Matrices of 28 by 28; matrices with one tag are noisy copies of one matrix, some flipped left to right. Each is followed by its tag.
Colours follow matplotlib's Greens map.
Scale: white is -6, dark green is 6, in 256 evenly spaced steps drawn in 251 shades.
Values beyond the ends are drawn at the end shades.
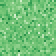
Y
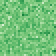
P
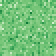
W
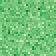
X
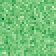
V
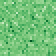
V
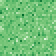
W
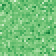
P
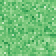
V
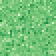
V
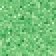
V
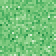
X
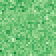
P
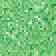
Y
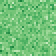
P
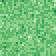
W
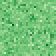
V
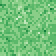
Y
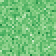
X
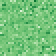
P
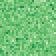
P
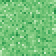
W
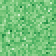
V
